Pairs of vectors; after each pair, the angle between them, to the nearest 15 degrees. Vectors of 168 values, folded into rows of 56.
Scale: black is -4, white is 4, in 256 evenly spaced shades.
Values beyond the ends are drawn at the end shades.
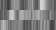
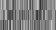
120 degrees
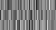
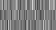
75 degrees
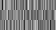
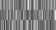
45 degrees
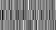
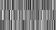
120 degrees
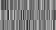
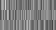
135 degrees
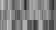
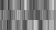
165 degrees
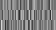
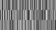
105 degrees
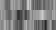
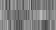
45 degrees
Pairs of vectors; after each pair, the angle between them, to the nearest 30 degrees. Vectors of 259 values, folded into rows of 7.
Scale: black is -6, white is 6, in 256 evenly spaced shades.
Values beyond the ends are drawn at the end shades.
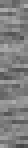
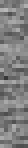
30 degrees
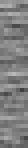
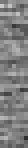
30 degrees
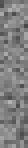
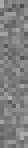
150 degrees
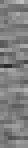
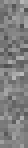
60 degrees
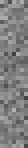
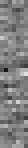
60 degrees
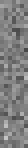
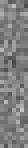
90 degrees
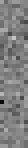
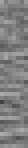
60 degrees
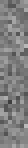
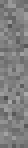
150 degrees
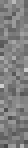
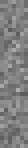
60 degrees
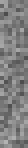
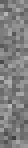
150 degrees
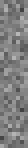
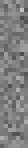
150 degrees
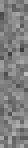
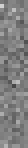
90 degrees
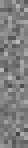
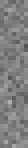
120 degrees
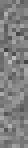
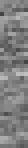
60 degrees
